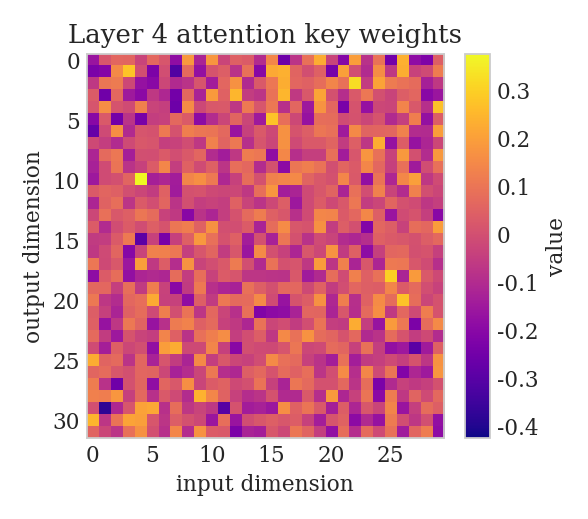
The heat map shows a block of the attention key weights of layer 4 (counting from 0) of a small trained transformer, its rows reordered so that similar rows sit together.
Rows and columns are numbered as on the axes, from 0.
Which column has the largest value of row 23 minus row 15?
6
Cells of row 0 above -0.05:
19
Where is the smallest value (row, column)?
29, 1
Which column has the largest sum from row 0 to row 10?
26
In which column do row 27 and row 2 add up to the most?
22
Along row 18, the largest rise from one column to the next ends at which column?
27
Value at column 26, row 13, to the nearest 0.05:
0
